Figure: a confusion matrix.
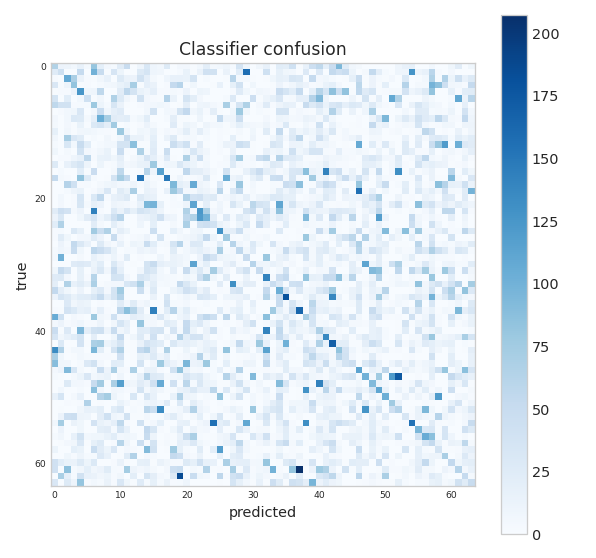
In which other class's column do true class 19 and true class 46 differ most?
2
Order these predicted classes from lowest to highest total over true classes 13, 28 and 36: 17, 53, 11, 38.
11, 53, 38, 17
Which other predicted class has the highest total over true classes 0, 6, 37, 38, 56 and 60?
32
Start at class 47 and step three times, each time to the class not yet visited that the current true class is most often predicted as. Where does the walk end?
41
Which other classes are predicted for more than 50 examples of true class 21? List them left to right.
14, 15, 30, 34, 55
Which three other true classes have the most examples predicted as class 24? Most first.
54, 31, 49
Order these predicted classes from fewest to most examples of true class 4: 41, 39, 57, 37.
39, 41, 37, 57
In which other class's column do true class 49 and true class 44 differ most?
38
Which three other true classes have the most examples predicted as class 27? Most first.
33, 61, 2
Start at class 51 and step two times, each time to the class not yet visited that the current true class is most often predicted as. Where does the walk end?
61
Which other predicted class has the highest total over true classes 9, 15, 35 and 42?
7
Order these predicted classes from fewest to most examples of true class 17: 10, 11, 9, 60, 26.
9, 11, 10, 60, 26
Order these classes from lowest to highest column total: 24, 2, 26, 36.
24, 26, 36, 2
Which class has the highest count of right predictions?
35
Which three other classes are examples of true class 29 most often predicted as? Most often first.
1, 32, 23
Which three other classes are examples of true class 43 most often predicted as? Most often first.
0, 32, 6
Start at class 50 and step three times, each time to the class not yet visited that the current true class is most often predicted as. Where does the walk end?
53
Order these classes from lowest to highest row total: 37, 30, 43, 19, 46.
30, 19, 46, 43, 37
